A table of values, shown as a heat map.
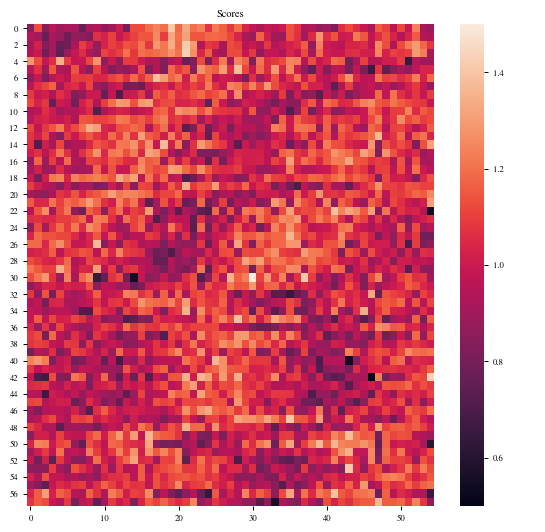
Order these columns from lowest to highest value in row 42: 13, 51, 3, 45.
45, 13, 51, 3
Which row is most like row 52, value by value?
32
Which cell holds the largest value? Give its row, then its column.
30, 30
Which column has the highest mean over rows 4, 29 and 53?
4
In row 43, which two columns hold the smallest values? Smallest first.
43, 8
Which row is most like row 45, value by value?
8
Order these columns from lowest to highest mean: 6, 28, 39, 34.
6, 39, 34, 28
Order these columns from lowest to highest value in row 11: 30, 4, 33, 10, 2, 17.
33, 30, 4, 2, 10, 17
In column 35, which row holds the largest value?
47
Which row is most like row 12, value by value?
21
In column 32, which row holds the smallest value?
36
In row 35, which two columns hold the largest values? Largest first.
28, 33
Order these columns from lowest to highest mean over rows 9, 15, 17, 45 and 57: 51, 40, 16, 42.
51, 40, 42, 16
